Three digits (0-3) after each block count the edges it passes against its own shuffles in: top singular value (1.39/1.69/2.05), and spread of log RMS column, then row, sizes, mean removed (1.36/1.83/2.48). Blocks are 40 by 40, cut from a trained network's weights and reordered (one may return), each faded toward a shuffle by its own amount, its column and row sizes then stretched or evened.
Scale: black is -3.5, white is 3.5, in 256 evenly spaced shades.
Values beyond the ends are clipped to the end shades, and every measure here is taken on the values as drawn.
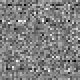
1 0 2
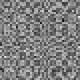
3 0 0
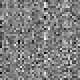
2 2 0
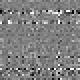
2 1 3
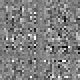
1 3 2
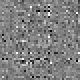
1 2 2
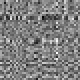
3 1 2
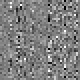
1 3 0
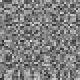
3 0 2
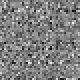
1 1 2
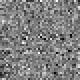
1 1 2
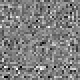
1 1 2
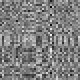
3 1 1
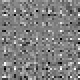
2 3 3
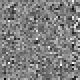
0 2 1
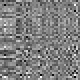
3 2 2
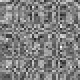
3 1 2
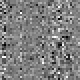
0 3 2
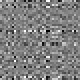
3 2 3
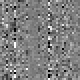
1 3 0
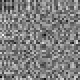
3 1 2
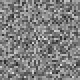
1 0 0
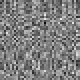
3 2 0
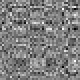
3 2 2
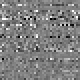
0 1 3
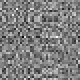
3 0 1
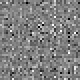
1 2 1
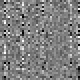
2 3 1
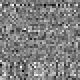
2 0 2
